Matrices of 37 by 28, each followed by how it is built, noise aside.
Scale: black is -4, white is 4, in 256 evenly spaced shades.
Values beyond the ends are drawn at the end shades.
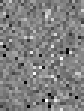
sparse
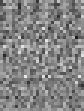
repeating columns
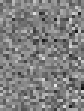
low rank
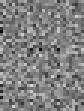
low rank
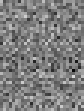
repeating columns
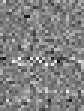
uneven rows
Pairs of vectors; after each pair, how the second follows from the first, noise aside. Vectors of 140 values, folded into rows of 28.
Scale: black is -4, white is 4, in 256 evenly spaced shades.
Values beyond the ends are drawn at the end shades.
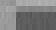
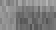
shrunk.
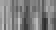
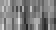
copied.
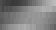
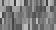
sign-scrambled.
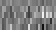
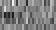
reversed, negated.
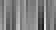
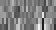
sign-scrambled.
